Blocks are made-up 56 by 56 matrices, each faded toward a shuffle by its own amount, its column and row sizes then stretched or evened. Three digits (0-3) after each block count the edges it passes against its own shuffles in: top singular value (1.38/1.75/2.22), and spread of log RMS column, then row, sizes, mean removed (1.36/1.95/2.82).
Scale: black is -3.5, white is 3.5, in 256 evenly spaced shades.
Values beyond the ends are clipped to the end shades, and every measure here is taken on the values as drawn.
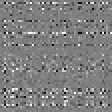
3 2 3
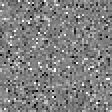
0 0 0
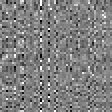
3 3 0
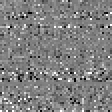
0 0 3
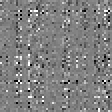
2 3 2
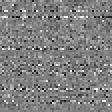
2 0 3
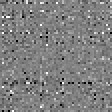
0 2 2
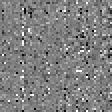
1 2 1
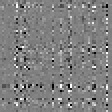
3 3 2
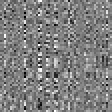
3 3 0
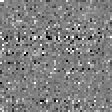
1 1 2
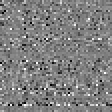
1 1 3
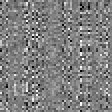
3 3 0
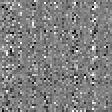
0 3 1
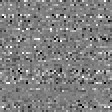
0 0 3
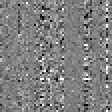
2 3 1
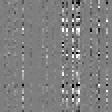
3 3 1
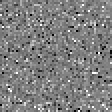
0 0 1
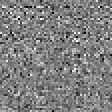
2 1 2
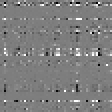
3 2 3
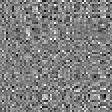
3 1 2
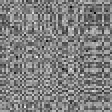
3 0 1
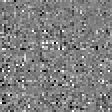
0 1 2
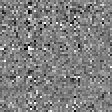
1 2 2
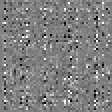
1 3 2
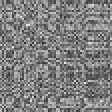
3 0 0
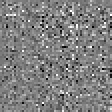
2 2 2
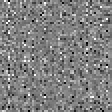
1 2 1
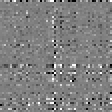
3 2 3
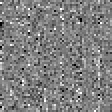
1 2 0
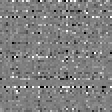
1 1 3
